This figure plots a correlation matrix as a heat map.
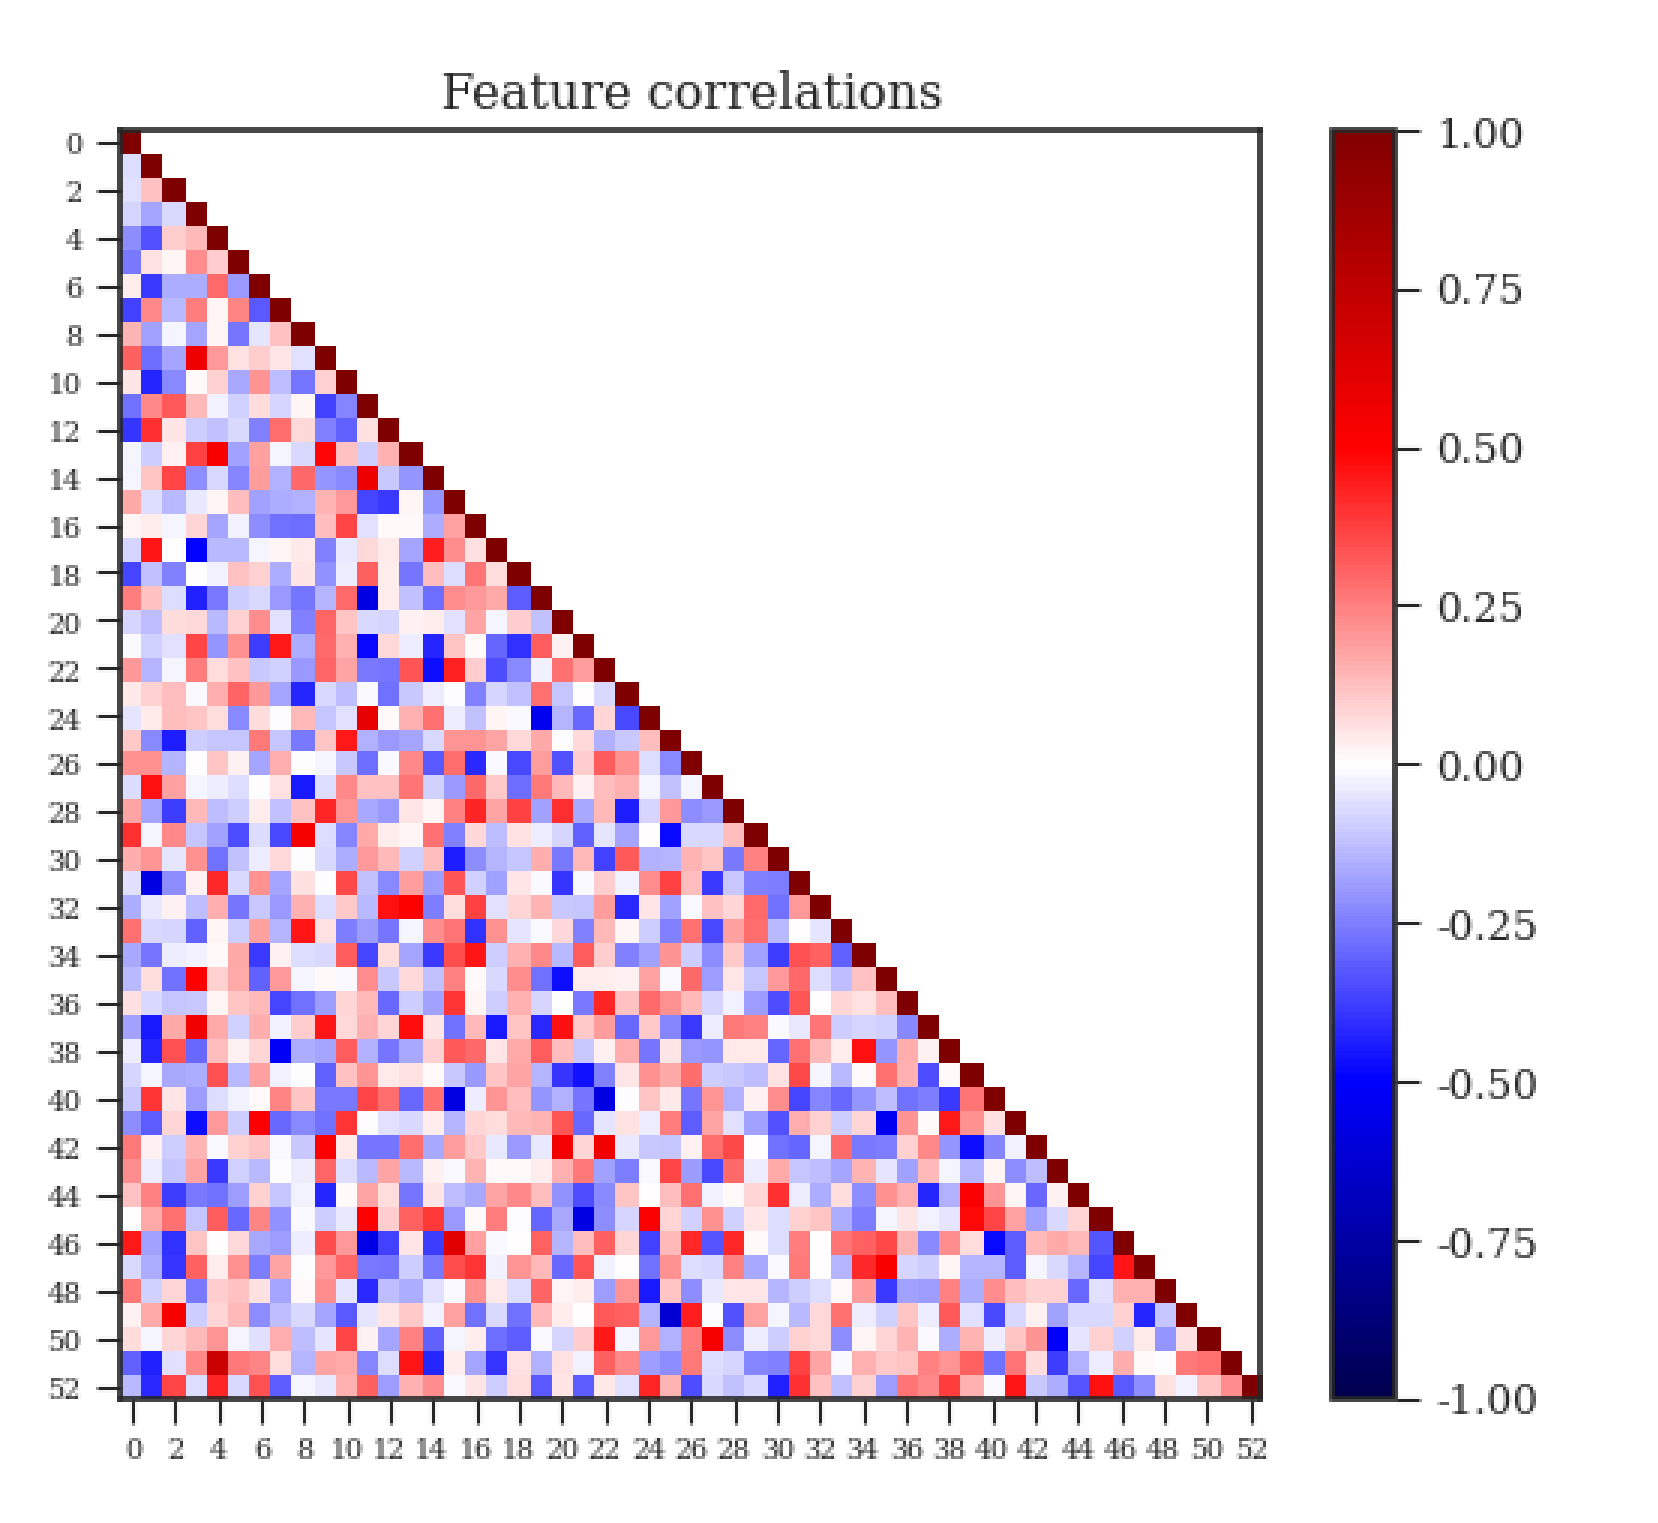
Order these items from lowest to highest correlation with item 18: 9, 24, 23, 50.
50, 9, 23, 24
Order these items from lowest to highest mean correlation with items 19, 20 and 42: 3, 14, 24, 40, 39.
39, 24, 40, 14, 3
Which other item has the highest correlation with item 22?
42
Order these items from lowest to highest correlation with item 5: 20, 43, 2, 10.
10, 43, 2, 20
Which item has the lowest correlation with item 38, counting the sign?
7
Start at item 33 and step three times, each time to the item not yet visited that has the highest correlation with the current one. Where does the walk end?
0
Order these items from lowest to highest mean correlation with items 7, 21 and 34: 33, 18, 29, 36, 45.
45, 29, 33, 36, 18
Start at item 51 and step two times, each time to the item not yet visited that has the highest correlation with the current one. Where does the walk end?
13
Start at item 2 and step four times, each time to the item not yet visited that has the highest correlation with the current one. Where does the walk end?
15
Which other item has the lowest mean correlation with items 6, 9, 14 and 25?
49
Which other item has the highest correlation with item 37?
3
